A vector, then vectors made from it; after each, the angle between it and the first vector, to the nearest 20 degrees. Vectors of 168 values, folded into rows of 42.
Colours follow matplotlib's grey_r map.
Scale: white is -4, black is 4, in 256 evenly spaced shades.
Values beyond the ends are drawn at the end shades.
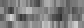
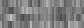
40 degrees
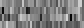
120 degrees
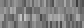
120 degrees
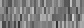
80 degrees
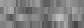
160 degrees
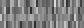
100 degrees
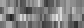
160 degrees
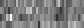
40 degrees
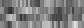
20 degrees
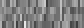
100 degrees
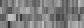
40 degrees
